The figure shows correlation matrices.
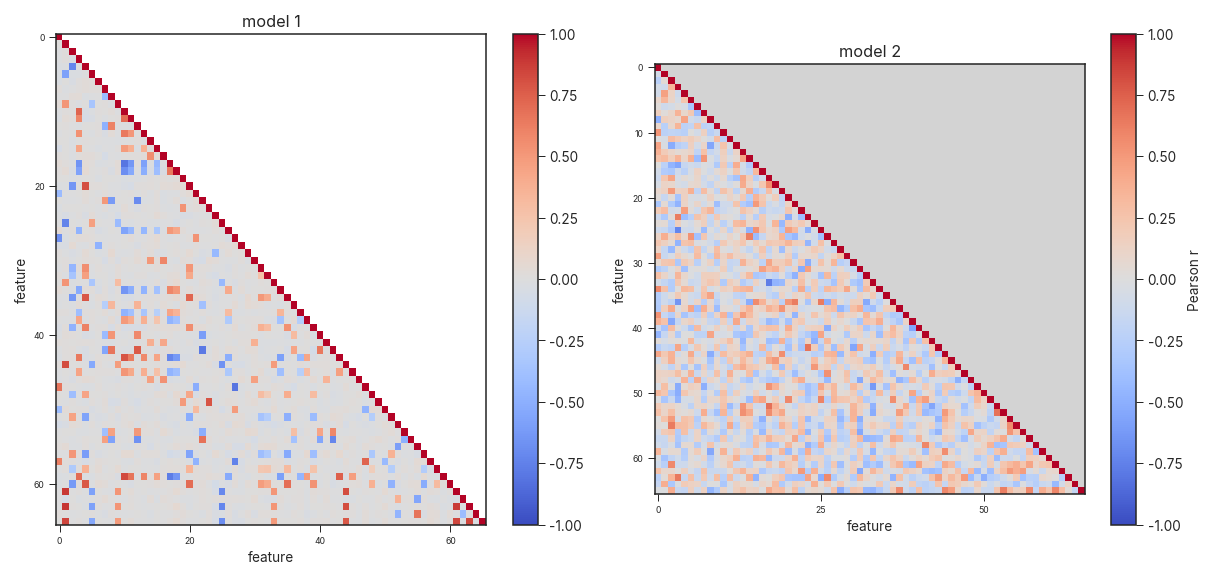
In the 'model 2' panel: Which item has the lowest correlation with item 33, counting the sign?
17
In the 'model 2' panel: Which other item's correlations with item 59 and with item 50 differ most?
23
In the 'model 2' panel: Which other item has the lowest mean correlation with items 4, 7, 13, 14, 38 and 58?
6
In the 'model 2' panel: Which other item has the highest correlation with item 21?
36
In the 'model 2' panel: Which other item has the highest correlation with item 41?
58
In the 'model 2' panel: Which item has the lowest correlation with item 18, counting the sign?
33
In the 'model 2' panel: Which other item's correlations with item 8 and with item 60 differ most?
12
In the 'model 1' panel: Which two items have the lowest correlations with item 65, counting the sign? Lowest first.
25, 5
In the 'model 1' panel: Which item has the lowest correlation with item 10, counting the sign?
17
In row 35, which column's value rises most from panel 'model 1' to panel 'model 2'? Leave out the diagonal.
2
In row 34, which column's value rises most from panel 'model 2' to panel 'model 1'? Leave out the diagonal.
17
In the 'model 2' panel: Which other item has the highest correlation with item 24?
46
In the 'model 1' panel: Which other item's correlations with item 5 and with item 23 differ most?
49
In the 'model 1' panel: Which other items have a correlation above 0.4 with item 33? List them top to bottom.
1, 44, 61, 63, 65
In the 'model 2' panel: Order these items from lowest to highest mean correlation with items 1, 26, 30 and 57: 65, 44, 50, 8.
8, 50, 65, 44
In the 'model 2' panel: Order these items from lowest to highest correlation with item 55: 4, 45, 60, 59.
59, 60, 45, 4
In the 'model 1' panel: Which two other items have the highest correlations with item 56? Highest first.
2, 51
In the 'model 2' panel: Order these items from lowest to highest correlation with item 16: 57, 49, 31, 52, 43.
52, 49, 57, 43, 31
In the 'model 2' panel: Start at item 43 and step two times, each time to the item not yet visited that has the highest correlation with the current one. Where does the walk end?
3
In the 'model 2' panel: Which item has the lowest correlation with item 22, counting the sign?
31
